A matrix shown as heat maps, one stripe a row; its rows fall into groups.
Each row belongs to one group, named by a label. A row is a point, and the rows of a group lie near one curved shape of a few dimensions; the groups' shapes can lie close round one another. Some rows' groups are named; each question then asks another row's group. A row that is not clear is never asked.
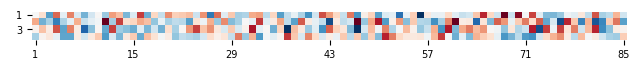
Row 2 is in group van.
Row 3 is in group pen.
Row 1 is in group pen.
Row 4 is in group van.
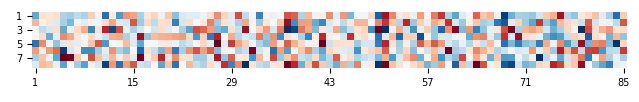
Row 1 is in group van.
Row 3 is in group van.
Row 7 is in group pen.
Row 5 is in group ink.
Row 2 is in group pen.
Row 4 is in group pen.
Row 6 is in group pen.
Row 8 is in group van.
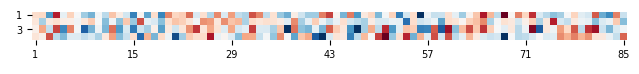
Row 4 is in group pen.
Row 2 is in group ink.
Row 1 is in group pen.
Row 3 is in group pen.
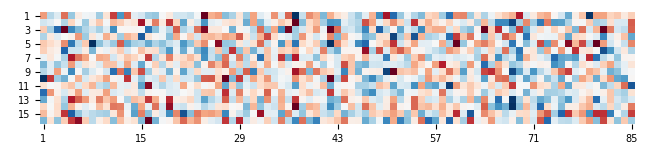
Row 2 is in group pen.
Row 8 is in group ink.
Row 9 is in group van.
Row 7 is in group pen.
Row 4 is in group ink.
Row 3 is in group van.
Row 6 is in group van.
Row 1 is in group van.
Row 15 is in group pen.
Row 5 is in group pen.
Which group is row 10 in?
ink
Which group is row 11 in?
ink
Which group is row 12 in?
ink
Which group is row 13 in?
pen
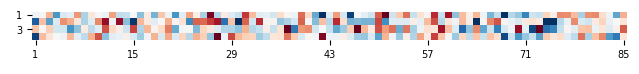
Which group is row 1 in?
pen
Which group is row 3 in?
pen
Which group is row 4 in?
ink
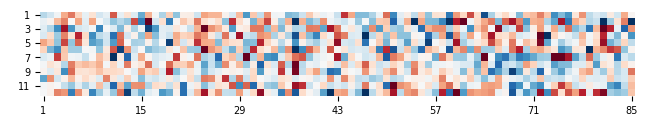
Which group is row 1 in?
ink
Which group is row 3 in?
van
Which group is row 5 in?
pen
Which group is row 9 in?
pen
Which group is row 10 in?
ink
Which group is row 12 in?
pen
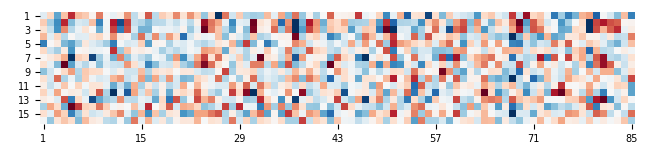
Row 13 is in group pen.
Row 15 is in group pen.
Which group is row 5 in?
van
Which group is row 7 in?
pen
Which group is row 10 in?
pen
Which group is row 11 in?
ink
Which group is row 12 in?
ink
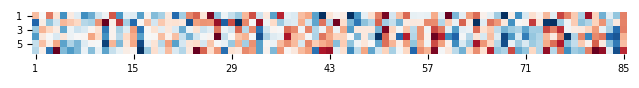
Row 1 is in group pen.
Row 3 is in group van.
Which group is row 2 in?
ink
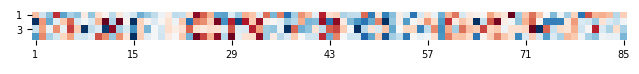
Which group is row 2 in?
ink
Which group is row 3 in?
pen
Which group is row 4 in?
ink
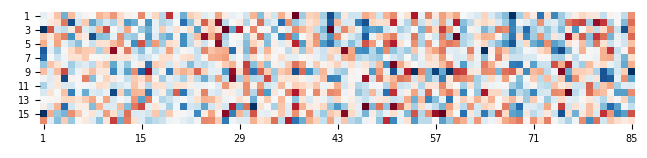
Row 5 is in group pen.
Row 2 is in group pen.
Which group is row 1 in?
pen
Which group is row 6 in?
ink
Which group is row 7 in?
ink
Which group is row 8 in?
van
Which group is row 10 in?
van
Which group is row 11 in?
ink
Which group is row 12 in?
van
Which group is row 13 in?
ink
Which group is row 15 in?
ink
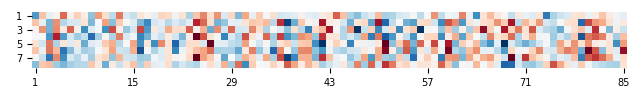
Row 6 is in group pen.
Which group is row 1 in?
ink
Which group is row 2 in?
van
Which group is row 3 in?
pen
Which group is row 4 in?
van
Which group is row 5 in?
pen
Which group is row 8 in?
van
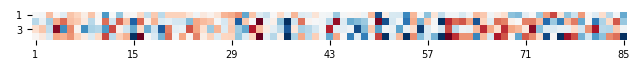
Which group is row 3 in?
pen
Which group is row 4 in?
ink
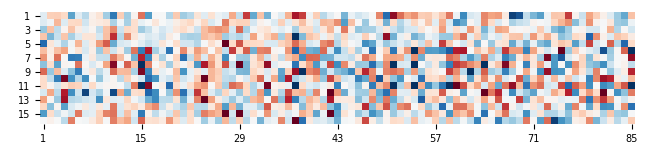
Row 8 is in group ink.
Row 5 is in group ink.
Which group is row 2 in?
ink
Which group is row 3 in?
ink
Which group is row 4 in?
van
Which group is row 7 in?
pen
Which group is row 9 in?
pen
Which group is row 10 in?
van
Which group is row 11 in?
ink
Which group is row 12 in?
van
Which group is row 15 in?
ink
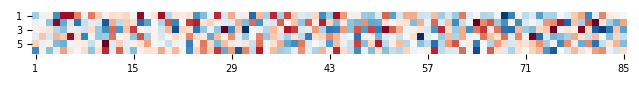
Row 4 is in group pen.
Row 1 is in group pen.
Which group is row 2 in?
van
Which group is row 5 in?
van
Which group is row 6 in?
ink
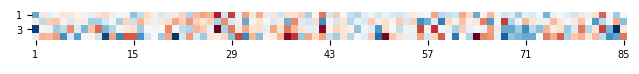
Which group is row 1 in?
ink
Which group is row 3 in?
ink
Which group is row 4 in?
van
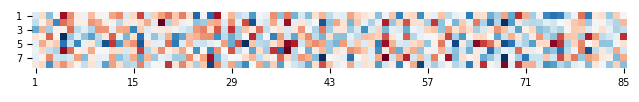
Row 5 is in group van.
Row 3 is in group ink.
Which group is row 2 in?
pen
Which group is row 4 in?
pen
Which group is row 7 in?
pen
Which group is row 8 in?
pen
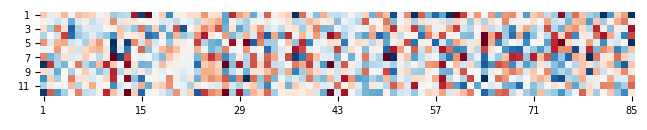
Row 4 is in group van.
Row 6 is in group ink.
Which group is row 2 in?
van
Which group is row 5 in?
ink
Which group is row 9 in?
van
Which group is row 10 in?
ink
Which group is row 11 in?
ink
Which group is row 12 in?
ink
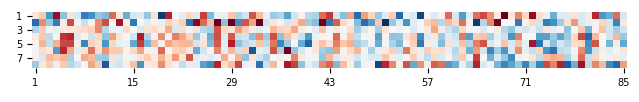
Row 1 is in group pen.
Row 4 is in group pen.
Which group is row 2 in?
ink
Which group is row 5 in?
pen
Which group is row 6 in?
pen
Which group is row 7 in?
ink
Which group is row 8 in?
ink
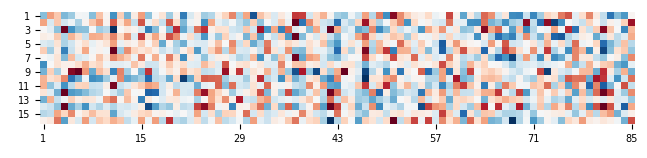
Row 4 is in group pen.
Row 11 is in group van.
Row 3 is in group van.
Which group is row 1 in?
van
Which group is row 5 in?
van
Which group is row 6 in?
van
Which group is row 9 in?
pen
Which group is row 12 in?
van
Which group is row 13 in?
ink
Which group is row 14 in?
van
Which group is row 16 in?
pen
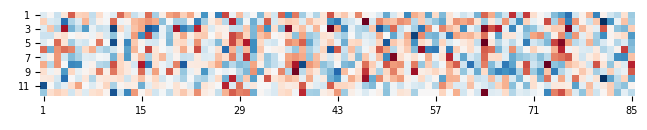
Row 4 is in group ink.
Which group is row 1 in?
pen
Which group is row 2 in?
van
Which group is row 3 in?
van
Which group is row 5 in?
ink
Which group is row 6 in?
ink
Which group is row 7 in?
van
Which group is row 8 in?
pen
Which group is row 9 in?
pen
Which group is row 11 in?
ink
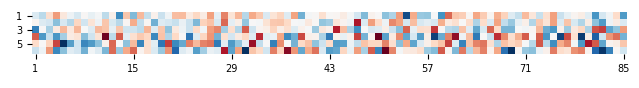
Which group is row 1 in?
ink
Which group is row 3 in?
ink
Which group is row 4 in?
van
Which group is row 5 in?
pen
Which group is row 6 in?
van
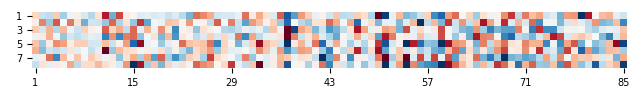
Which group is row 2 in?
pen
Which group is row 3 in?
pen
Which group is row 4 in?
van
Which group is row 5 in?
ink
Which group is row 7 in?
pen
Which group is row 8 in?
ink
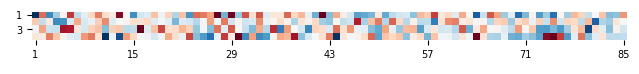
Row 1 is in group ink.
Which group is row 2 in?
van
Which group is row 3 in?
pen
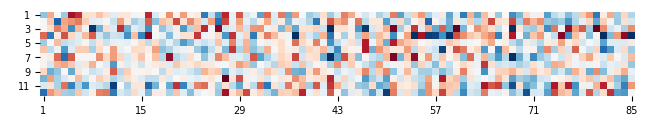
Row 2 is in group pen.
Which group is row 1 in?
pen
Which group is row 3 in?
pen
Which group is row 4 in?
ink
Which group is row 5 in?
van
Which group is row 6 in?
van
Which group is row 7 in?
pen
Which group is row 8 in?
ink
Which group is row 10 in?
ink
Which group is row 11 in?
van
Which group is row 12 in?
ink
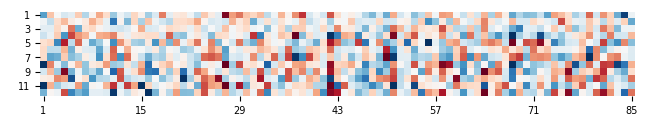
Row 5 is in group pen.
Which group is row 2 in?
ink
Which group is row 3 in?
ink
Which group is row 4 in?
pen
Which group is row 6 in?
van
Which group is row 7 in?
van
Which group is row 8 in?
ink
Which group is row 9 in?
van
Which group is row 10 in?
pen
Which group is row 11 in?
ink
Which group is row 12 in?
van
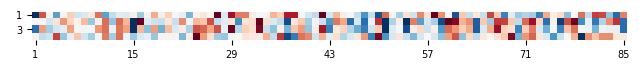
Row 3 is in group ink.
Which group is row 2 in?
ink
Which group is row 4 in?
van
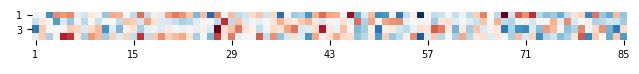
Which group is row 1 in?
pen
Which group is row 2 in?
van
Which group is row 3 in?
ink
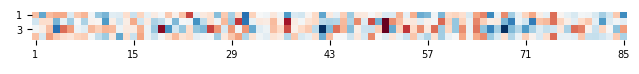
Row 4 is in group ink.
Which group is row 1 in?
ink
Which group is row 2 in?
van
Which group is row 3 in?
pen
